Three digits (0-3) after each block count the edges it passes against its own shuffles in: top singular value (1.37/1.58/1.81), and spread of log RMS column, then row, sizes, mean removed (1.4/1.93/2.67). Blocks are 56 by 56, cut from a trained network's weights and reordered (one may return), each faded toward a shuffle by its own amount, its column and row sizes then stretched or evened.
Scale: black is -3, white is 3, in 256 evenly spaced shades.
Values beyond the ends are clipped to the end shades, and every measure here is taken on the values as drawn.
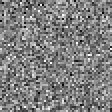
1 1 0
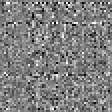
1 2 2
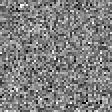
1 0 1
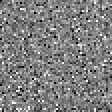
0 0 0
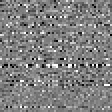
3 0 3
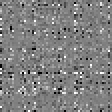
2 3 2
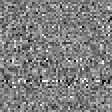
2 0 2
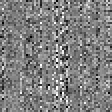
1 3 0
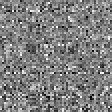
3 0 2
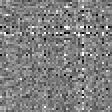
3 2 2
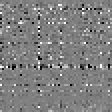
2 2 3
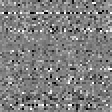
2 0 3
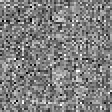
1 1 1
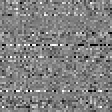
1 0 3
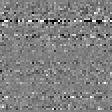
3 1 3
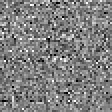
0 0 2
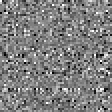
3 1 2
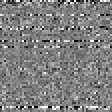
2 0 3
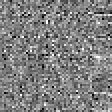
2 1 2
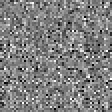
3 1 2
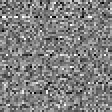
1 0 2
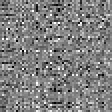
3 2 2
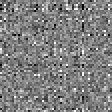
2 2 2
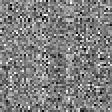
3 1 0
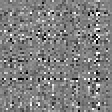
3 3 2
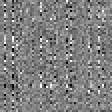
3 3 1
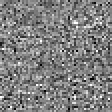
1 2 2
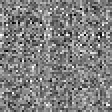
1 0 2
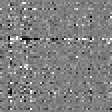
2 2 3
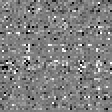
0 1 3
